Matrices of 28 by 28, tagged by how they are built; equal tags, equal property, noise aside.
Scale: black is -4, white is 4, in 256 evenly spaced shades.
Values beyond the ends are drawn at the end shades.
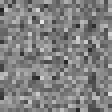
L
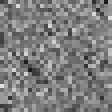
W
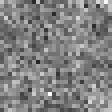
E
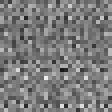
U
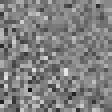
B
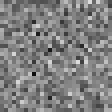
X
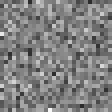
L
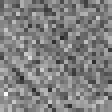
W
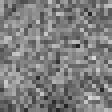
E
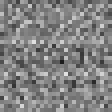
U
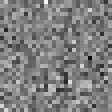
X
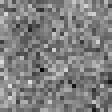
E
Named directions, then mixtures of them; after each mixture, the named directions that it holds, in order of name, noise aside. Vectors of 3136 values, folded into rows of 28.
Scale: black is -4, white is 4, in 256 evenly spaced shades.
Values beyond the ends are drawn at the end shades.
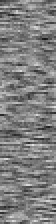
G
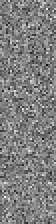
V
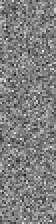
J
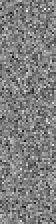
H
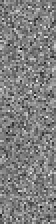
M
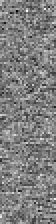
G, H, M.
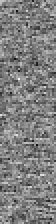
G, H, V.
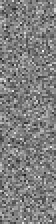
J.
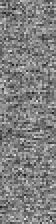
G, H, J.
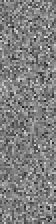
H, M, V.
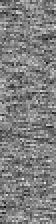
G, J.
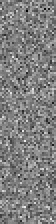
H.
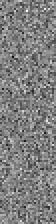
H.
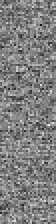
G, M, V.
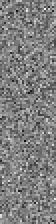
H, M.
